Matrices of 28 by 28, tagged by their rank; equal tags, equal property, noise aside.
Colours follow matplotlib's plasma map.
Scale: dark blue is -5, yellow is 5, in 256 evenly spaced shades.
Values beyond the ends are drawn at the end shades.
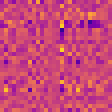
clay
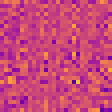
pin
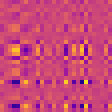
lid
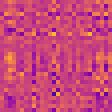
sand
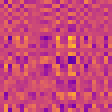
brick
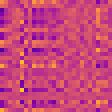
brick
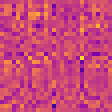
clay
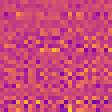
sand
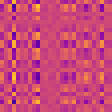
lid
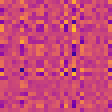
brick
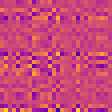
brick
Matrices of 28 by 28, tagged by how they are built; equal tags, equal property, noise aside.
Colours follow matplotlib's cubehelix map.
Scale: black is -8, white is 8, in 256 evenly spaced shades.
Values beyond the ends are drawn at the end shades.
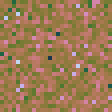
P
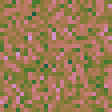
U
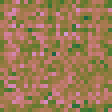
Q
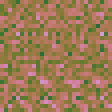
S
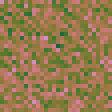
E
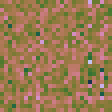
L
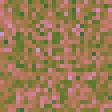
Q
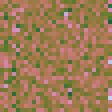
L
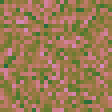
U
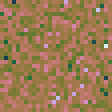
P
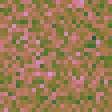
U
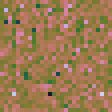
P
